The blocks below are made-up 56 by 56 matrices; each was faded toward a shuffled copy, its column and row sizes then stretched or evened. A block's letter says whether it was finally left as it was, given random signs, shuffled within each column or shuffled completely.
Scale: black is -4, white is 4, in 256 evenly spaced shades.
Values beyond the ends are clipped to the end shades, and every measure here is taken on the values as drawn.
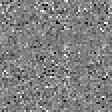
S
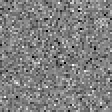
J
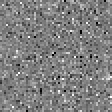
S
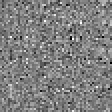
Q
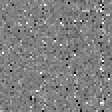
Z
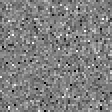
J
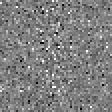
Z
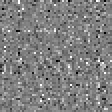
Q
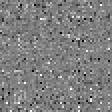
S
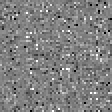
S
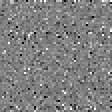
Q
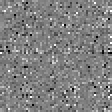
S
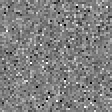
J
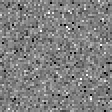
J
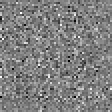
Q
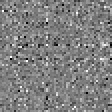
Q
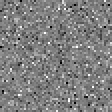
J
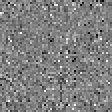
Q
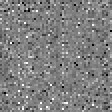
Q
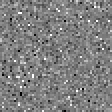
J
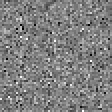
Z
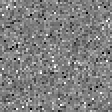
J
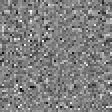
Q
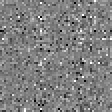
S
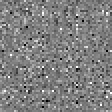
Q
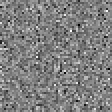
Z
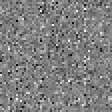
Z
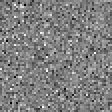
J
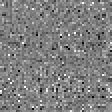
Q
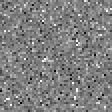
J
